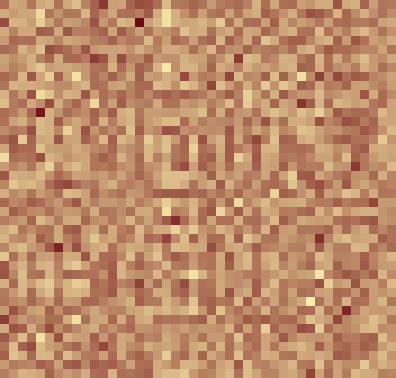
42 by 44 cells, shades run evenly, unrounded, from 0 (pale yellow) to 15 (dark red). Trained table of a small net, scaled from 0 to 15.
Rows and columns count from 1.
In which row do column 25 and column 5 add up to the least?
3
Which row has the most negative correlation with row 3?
27
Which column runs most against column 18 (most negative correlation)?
39
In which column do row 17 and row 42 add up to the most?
35
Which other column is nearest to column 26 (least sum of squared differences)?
41
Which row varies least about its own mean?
6
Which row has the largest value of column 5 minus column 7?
13
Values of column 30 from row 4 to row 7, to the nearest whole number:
9 3 8 8
